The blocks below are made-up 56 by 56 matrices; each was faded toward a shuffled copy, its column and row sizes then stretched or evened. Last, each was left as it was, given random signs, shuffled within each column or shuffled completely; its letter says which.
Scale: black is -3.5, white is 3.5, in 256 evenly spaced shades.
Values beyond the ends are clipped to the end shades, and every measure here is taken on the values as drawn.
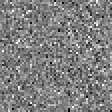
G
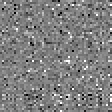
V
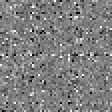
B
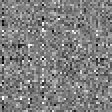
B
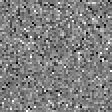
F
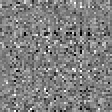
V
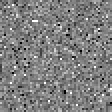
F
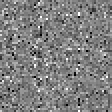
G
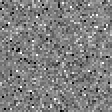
F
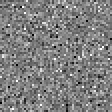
F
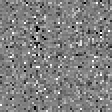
B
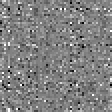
B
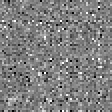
V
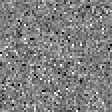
F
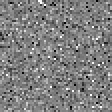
F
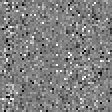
G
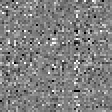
B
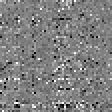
V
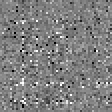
B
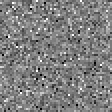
F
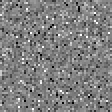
F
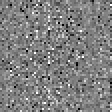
G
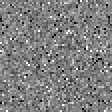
F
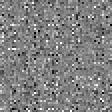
B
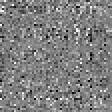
V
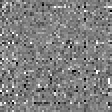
V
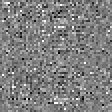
V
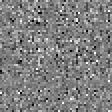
B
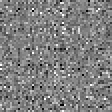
V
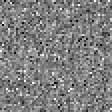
F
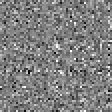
B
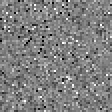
F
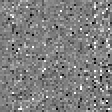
G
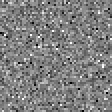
F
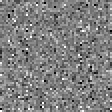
G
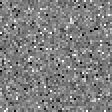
F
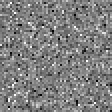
F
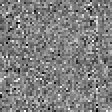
G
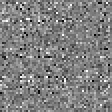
B
